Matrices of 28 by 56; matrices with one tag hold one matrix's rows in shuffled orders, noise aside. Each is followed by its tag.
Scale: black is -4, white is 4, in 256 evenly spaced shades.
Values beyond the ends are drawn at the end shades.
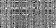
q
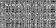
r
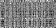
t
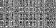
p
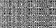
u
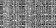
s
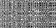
u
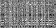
t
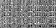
u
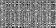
r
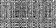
q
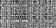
q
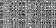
s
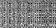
u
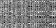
u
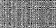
u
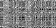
s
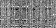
q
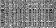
t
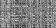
q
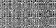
u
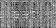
q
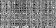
q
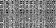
p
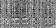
q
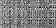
u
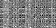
s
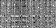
q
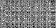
r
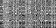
s
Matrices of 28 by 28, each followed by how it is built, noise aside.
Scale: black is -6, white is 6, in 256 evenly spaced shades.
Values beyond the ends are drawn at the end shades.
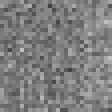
blocks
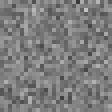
repeating columns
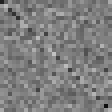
diagonal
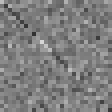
diagonal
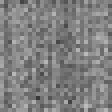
blocks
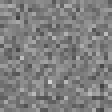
repeating columns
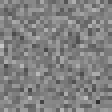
repeating columns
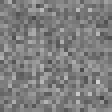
blocks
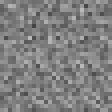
repeating columns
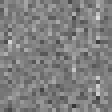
uneven columns
